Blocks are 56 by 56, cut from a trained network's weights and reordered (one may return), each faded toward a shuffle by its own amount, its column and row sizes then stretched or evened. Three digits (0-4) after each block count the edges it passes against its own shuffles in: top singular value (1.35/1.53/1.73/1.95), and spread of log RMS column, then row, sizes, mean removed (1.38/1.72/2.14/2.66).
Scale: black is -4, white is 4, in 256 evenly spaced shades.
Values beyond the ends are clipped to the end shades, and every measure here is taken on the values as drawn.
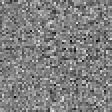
2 1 0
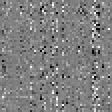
1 4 2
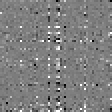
4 3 3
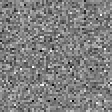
2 0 0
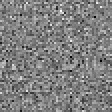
2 1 0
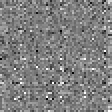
1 3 2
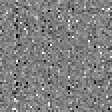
0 3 0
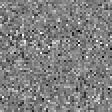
0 0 1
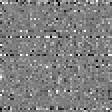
2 1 4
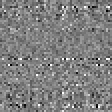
3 1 3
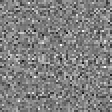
3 1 2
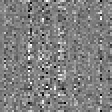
4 4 1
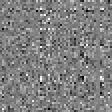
4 4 2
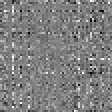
1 4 3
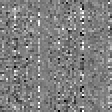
1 4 0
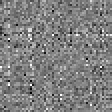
3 3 1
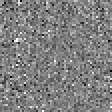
0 1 0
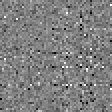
3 2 1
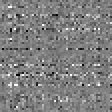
2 2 4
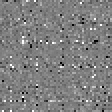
0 2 3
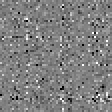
1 3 3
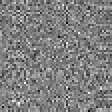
4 2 0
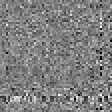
3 2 2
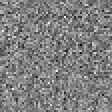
2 0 1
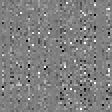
0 4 1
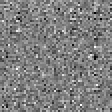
1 2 2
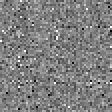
2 1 0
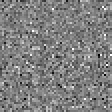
1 1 2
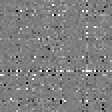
2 2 3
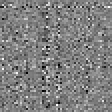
2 3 3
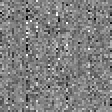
0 4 0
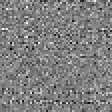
2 0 3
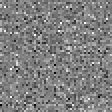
2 2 1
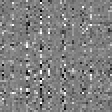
3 4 2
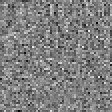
3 0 2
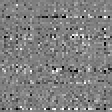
1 2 4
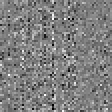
2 4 1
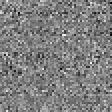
0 1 3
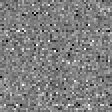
0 0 3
